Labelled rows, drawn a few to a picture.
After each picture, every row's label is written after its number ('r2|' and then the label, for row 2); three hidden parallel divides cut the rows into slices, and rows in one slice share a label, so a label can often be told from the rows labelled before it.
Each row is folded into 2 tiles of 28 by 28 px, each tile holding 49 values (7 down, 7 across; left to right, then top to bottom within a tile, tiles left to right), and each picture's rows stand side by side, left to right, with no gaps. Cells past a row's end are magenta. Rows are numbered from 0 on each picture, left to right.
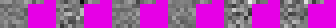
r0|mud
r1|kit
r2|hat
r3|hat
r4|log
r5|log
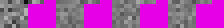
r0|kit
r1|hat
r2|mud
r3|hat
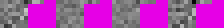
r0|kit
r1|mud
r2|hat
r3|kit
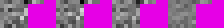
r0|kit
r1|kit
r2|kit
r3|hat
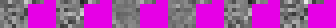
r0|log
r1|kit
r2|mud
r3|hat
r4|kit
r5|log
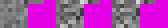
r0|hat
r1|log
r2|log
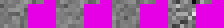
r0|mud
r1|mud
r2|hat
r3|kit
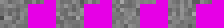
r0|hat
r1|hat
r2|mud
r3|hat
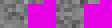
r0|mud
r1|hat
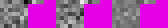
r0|kit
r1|log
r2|hat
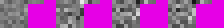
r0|hat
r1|log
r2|kit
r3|kit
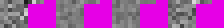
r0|kit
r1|mud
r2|mud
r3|log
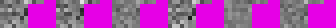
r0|log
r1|log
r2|mud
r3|log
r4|hat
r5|mud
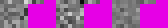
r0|log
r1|kit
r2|hat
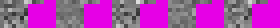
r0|log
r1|mud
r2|log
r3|hat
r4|log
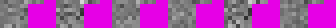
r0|mud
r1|log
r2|mud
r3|hat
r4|log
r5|hat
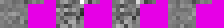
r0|hat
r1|log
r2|log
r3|hat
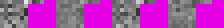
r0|log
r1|mud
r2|log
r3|hat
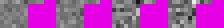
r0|hat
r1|mud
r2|kit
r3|log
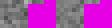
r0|mud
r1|hat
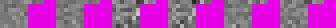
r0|mud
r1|mud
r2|kit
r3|kit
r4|mud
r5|hat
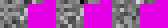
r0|kit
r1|kit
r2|log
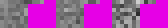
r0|hat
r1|mud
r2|log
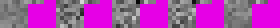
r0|mud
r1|log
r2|kit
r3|kit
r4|hat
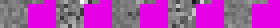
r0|hat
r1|log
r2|mud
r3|kit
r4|mud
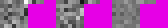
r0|log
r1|kit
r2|mud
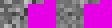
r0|log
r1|mud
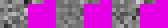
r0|kit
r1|mud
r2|log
